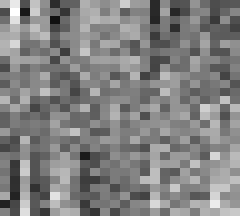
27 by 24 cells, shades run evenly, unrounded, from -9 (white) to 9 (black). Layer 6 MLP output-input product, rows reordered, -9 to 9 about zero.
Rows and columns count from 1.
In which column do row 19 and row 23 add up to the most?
2
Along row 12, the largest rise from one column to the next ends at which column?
11
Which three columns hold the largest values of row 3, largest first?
6, 16, 22
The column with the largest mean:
4
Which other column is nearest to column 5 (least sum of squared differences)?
10
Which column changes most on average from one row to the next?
1
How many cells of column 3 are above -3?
20
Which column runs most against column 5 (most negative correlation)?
24
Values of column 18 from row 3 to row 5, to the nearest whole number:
2 6 2
